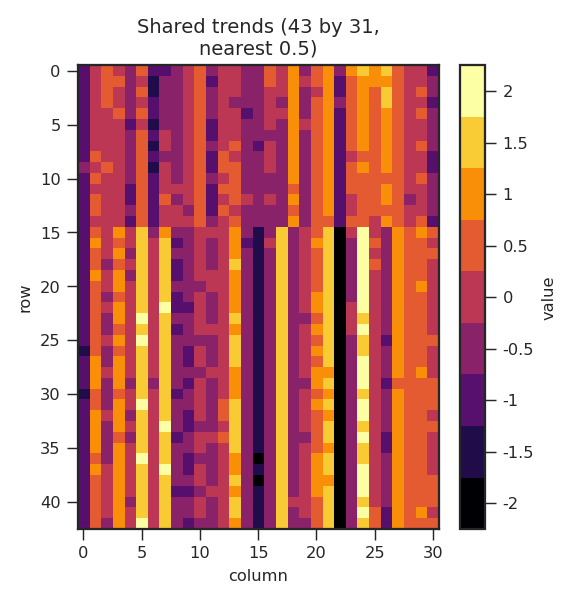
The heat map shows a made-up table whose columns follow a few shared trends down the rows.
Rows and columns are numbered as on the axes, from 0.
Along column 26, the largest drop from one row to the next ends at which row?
15
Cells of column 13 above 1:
13
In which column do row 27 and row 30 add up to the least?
22
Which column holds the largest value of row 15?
24
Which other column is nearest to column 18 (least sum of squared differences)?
26
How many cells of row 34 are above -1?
26
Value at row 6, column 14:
-0.5
